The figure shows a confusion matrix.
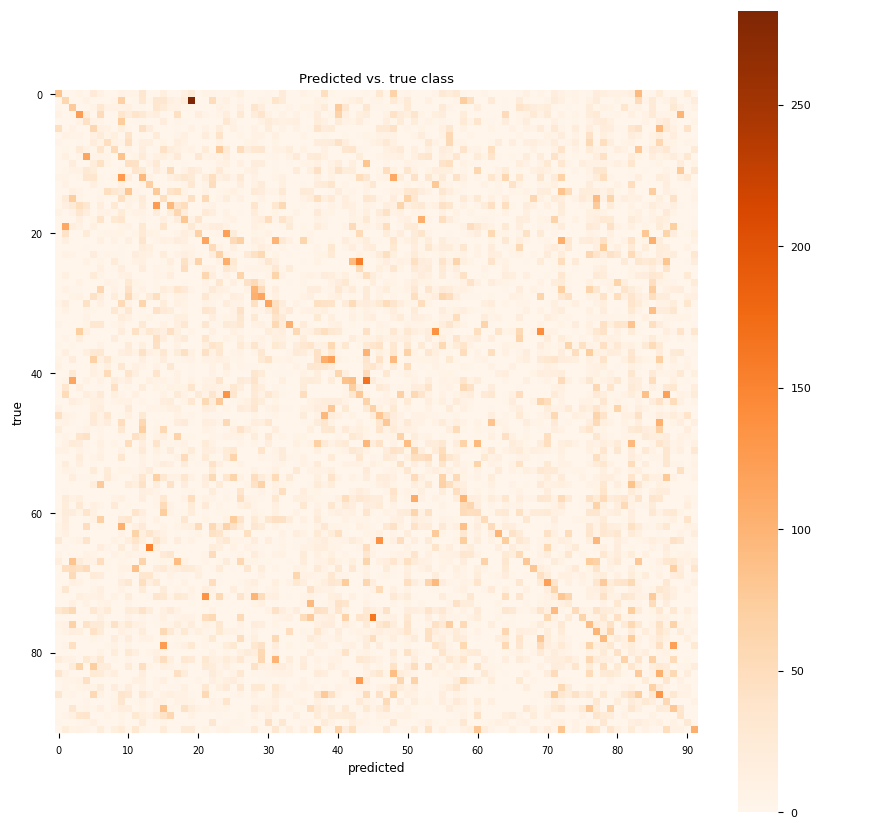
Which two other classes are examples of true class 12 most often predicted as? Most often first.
9, 48
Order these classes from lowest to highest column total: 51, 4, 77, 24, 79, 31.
4, 79, 24, 31, 51, 77
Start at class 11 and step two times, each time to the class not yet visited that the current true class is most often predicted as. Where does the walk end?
16
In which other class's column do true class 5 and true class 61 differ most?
86
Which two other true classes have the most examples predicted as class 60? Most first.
50, 91
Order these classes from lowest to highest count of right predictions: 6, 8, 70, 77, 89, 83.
6, 89, 8, 83, 77, 70
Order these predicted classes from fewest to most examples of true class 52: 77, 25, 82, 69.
69, 82, 77, 25
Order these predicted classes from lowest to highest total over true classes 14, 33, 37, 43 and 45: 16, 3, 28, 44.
3, 16, 28, 44
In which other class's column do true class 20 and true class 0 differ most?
24
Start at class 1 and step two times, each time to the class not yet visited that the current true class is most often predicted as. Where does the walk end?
88
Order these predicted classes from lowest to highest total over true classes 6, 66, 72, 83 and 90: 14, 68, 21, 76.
68, 14, 76, 21
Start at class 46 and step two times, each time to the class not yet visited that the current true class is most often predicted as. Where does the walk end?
39
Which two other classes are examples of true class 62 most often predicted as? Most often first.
9, 58
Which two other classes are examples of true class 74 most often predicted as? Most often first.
71, 82
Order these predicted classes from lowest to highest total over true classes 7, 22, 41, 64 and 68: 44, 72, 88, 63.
63, 72, 88, 44
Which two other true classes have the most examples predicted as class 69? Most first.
34, 78
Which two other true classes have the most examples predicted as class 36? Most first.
73, 75
